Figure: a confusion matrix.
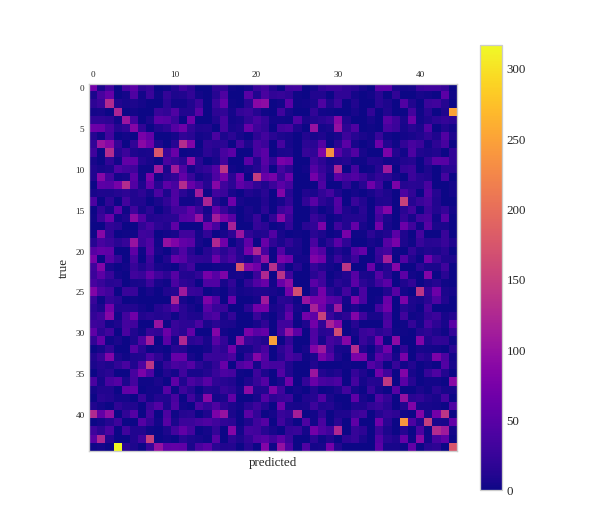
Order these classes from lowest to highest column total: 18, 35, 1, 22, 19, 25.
25, 18, 22, 19, 35, 1
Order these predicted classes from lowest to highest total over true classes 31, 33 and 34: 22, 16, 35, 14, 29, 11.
14, 29, 16, 35, 11, 22
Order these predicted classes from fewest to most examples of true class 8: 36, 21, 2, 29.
21, 36, 2, 29
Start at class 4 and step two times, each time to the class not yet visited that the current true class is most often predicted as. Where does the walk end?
24
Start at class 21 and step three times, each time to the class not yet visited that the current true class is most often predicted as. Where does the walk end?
3
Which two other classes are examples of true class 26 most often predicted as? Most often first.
10, 21
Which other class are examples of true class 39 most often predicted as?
23
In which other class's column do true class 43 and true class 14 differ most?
7
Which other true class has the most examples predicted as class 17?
42
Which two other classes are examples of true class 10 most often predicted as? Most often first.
16, 30
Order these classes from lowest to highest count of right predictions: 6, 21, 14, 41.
6, 21, 14, 41
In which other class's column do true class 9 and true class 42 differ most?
30
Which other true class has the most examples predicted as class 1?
43
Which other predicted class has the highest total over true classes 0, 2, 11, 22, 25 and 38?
20
